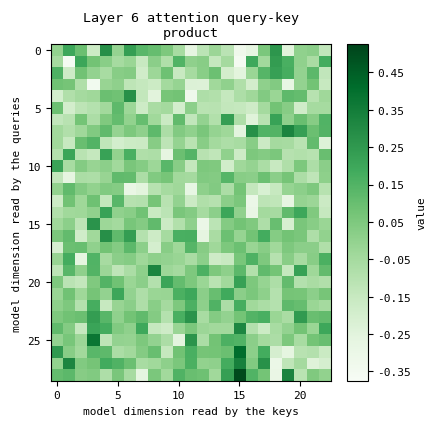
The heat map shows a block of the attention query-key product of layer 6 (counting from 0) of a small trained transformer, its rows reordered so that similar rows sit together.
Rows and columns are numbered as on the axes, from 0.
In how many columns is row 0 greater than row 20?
11
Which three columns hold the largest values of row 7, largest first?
19, 16, 20
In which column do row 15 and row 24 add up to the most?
3
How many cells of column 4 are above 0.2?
4
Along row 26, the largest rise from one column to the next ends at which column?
15
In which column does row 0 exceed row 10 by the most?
18
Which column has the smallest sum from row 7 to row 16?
9
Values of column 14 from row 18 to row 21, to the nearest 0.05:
-0.15 0 -0.05 0.2
